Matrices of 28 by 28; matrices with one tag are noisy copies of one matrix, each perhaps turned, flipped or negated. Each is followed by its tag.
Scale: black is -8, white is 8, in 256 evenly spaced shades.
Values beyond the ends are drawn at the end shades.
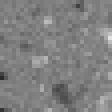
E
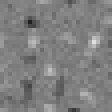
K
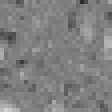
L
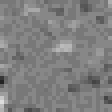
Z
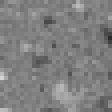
E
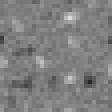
K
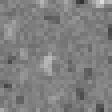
Z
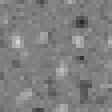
K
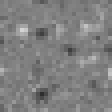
K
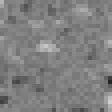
Z
